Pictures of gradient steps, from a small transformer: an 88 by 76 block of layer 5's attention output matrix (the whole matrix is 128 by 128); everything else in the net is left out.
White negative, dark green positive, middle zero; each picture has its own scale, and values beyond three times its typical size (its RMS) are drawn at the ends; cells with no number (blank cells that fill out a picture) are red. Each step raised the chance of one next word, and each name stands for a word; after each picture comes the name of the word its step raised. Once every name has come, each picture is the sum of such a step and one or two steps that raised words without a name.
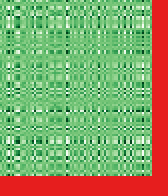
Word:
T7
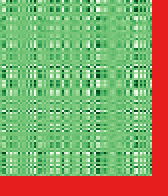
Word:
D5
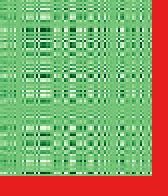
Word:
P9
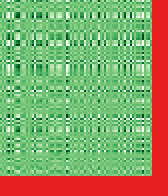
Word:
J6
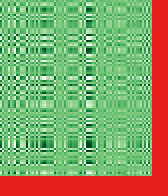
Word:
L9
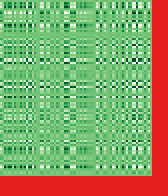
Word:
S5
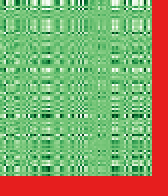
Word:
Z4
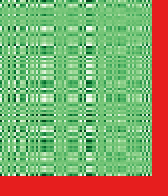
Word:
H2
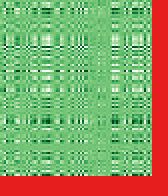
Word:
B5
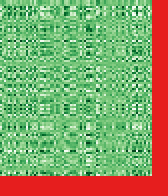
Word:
P9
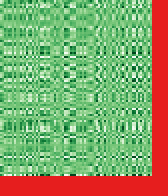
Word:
H2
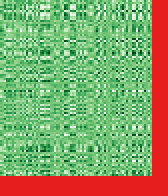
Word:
P9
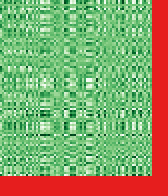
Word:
Z4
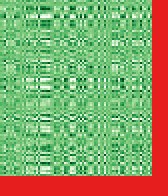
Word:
J6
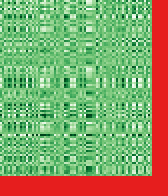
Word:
Z4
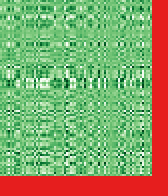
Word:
D5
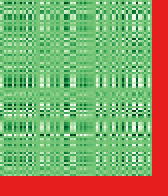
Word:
Z4
